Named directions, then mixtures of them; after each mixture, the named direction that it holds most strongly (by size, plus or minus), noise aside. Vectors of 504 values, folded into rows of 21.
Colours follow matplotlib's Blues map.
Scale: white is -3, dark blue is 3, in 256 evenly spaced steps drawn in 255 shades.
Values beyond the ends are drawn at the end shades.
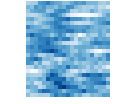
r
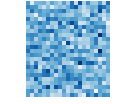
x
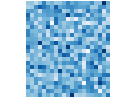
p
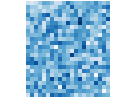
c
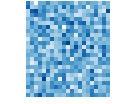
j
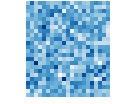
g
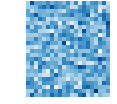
x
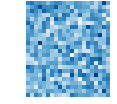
c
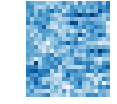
r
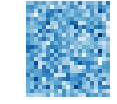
x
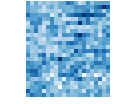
r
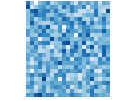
j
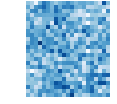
p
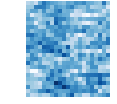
r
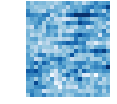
r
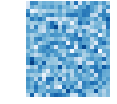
x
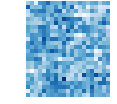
r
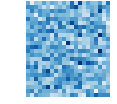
x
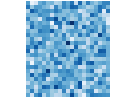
x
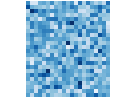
x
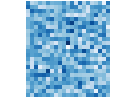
x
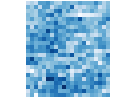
r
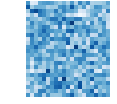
j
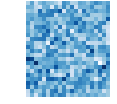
g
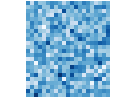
g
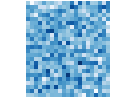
x
